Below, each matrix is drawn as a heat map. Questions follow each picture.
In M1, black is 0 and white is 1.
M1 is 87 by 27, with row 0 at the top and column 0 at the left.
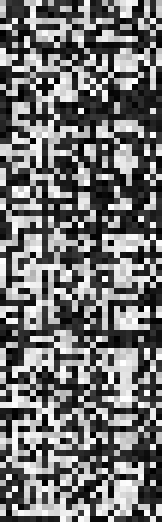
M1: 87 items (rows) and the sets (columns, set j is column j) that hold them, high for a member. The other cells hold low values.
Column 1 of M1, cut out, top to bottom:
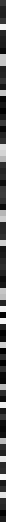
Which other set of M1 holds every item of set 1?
15
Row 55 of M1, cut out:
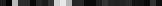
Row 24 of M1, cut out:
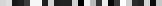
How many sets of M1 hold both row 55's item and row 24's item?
0
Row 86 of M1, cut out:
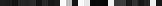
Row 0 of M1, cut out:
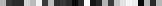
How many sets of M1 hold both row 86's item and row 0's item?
1
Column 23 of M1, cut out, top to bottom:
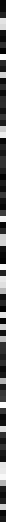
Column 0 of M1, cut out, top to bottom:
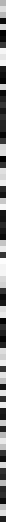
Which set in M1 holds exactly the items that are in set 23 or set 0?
5
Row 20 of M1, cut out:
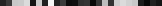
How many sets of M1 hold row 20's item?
10
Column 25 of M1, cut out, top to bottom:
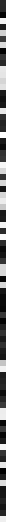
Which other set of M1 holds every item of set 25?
13
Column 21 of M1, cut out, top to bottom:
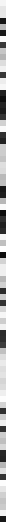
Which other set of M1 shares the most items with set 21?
20
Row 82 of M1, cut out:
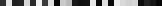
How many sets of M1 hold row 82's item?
12
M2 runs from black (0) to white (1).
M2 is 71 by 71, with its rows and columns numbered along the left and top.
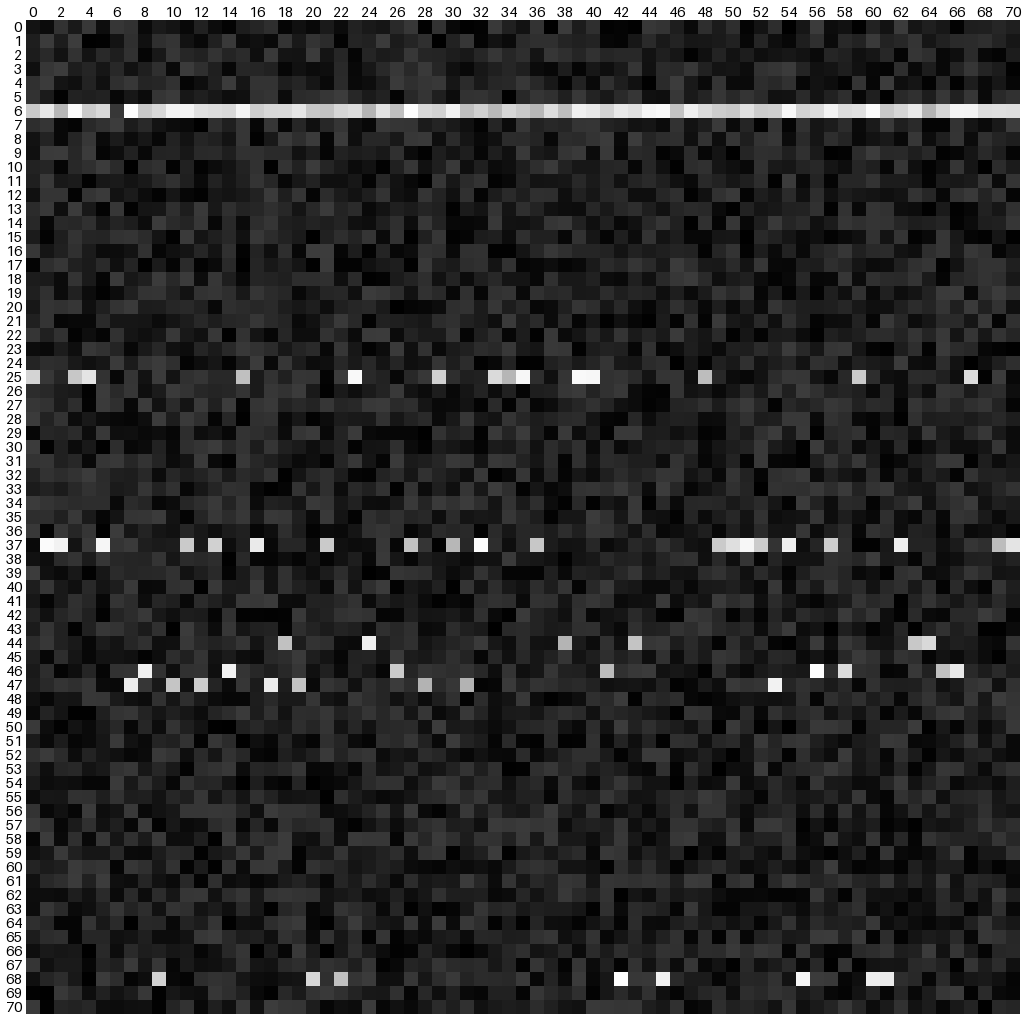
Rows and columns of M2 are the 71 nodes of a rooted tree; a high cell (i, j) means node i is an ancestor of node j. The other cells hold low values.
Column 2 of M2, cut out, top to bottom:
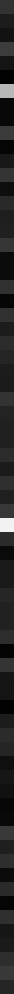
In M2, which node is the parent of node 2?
37
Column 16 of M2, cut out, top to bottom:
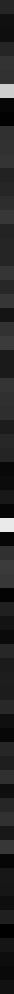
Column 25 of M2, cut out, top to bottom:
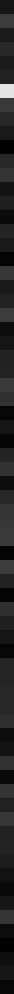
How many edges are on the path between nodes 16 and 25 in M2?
3
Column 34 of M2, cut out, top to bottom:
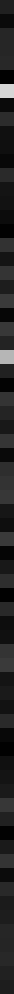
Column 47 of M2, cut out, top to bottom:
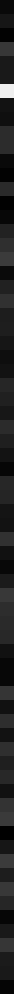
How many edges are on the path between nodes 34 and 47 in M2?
3
